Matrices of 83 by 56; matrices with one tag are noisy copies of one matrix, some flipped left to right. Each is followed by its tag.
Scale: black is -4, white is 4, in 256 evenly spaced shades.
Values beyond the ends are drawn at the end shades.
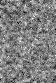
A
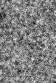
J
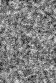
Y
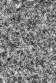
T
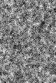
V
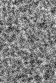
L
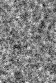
V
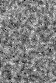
L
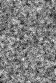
J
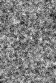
J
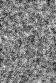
Y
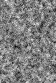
V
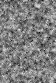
T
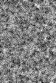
T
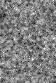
J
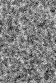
L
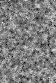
T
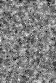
Y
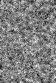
A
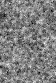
J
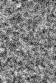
T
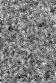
L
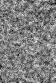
A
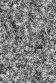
V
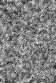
A
